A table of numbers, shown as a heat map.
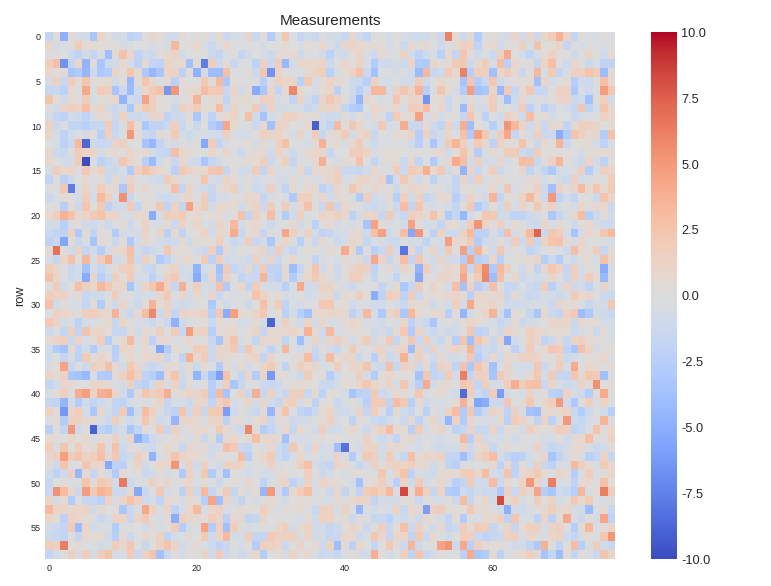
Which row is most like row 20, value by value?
47
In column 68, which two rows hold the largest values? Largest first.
50, 18
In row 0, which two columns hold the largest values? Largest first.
54, 69
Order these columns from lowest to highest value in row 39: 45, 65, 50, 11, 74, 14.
50, 14, 45, 11, 65, 74
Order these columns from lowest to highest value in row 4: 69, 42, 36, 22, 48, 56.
22, 69, 48, 36, 42, 56
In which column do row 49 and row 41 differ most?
59
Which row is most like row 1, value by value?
13
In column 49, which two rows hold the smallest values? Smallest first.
22, 35
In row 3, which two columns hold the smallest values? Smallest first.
21, 2
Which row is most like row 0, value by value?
23
